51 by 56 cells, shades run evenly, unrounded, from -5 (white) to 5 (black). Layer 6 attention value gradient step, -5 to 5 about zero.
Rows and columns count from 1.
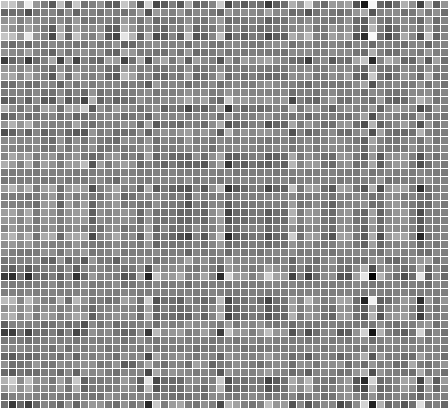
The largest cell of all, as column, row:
47, 35
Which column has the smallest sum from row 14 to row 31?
37
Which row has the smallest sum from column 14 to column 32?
13
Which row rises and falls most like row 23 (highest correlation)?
33
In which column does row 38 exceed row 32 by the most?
46
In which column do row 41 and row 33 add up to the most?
11
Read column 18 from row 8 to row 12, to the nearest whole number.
-2 0 0 0 0
